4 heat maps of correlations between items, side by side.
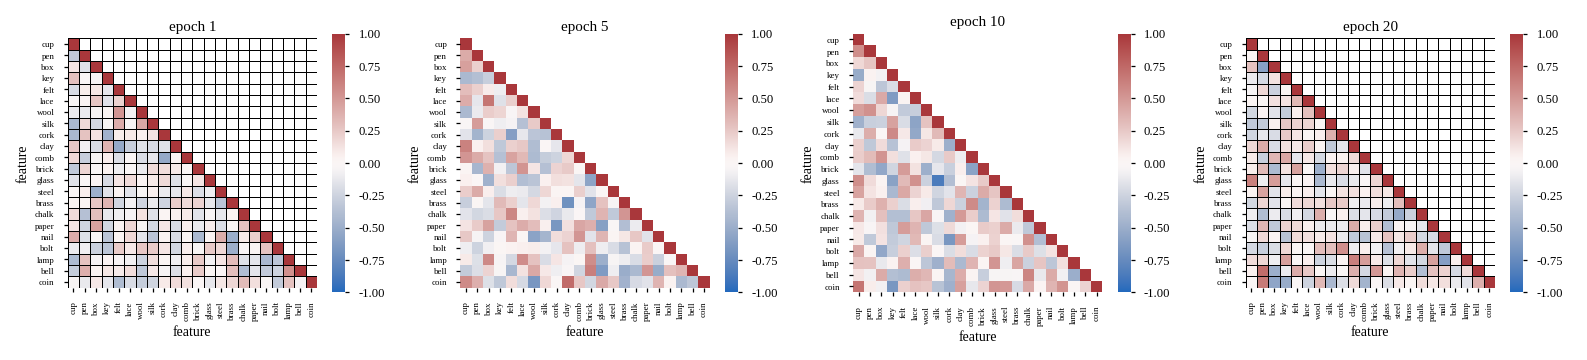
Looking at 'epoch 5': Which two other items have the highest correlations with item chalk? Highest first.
felt, brass
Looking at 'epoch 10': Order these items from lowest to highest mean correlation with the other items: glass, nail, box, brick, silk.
silk, brick, nail, box, glass
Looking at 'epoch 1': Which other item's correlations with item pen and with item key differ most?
cork
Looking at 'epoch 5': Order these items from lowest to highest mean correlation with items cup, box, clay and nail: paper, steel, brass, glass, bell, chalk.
brass, bell, chalk, glass, steel, paper
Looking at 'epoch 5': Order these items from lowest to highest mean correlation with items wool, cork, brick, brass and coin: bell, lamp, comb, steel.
comb, steel, bell, lamp
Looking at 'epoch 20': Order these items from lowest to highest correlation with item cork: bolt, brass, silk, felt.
felt, brass, silk, bolt
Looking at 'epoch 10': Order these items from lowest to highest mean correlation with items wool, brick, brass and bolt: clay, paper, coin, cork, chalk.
paper, cork, clay, chalk, coin
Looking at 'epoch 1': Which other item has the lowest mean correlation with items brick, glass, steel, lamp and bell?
cup
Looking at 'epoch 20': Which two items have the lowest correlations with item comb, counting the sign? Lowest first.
coin, nail
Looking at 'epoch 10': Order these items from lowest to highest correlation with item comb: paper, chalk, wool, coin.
coin, paper, wool, chalk
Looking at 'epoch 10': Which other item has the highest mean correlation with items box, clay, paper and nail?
lace
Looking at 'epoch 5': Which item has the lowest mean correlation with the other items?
cork
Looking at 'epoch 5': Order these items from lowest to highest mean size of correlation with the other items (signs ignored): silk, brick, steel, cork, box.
steel, silk, cork, box, brick
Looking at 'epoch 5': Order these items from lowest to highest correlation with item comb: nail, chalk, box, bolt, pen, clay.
bolt, chalk, clay, box, pen, nail
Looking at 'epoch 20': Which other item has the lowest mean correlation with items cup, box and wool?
brick
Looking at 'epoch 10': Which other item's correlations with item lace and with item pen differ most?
cork
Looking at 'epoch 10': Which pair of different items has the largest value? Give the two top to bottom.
cup, coin
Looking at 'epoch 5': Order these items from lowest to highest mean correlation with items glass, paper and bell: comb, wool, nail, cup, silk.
nail, cup, comb, silk, wool
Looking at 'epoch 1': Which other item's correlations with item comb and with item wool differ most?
felt
